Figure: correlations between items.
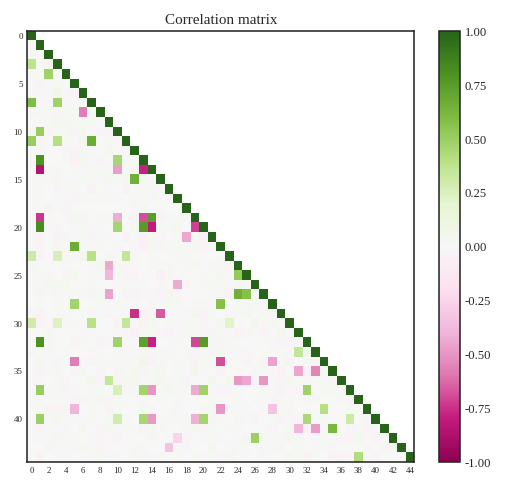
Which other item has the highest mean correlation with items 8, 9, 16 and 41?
35
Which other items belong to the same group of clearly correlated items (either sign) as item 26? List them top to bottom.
17, 42
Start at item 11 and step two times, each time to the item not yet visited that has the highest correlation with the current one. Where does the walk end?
0
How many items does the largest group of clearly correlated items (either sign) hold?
9
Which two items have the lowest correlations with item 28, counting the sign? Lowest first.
34, 39
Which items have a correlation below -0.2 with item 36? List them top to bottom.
24, 25, 27
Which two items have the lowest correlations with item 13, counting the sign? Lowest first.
14, 19
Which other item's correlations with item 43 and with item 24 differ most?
27
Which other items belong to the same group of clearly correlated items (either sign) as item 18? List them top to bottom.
21
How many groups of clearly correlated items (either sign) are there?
12
